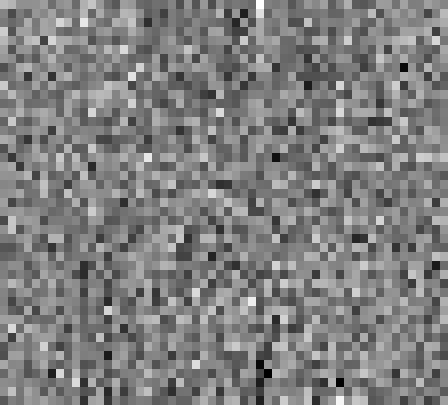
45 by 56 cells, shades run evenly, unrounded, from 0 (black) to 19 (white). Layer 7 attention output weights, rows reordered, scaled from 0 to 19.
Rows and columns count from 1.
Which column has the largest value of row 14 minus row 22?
20
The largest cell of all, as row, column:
1, 33
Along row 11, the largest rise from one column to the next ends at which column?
28
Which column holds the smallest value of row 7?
39
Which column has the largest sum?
6
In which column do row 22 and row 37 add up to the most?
2
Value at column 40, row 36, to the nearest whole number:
14
